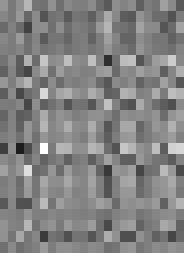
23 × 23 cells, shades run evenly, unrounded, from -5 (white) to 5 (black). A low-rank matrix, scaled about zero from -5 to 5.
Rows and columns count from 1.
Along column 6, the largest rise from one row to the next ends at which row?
15
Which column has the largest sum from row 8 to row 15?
3
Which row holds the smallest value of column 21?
16
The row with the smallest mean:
14
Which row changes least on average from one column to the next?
20
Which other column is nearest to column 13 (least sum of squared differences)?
8
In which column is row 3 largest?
4
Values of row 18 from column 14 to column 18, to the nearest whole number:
2 0 -1 -1 1
